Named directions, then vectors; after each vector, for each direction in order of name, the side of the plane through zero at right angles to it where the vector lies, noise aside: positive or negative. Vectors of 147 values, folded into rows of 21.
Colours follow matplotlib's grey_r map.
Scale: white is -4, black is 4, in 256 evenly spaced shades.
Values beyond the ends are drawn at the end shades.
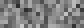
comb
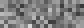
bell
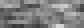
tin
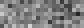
positive, negative, negative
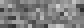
positive, positive, positive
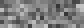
negative, negative, negative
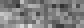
positive, positive, negative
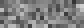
negative, negative, negative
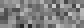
negative, negative, positive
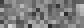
negative, negative, negative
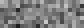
positive, negative, positive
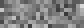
negative, negative, negative
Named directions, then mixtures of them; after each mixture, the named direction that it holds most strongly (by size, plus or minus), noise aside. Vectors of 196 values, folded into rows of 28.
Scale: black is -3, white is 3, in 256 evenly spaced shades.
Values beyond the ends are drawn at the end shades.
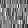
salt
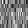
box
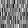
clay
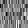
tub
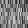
box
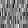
clay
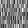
clay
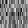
box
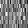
tub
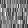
salt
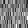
box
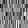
tub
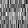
tub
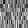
tub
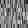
salt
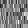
tub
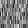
clay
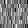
salt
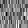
tub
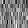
box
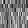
box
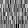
tub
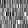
salt
